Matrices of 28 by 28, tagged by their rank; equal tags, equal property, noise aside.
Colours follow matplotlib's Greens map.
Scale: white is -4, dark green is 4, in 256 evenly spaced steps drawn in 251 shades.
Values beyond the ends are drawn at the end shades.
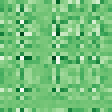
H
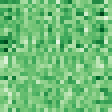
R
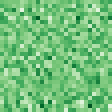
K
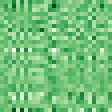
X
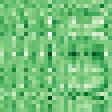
H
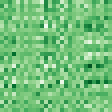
X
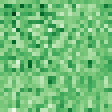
R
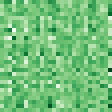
R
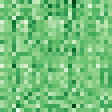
R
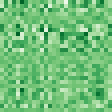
X
